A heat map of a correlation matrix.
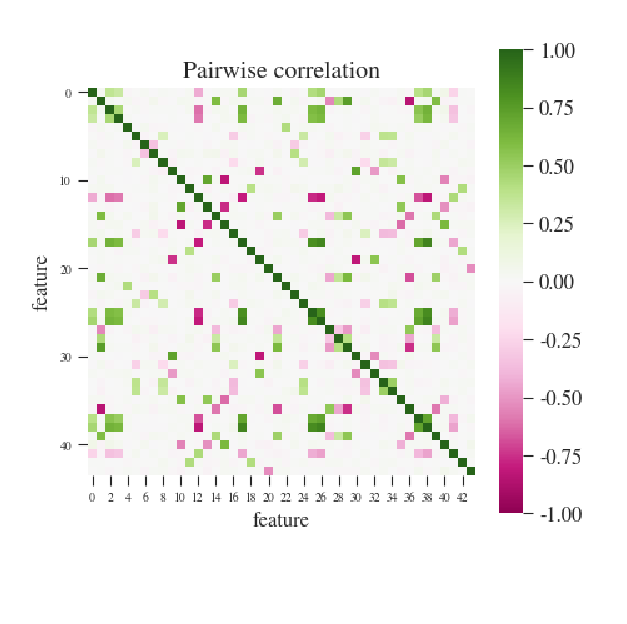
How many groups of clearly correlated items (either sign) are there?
9
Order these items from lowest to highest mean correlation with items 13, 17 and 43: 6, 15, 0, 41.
15, 41, 6, 0
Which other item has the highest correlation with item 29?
1
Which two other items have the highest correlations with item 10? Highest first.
13, 35
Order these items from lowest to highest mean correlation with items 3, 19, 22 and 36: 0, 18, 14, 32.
14, 18, 0, 32
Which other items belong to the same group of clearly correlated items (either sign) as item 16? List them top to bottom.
5, 8, 24, 31, 33, 34
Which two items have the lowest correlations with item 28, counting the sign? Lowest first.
36, 27
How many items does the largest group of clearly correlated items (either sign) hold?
10
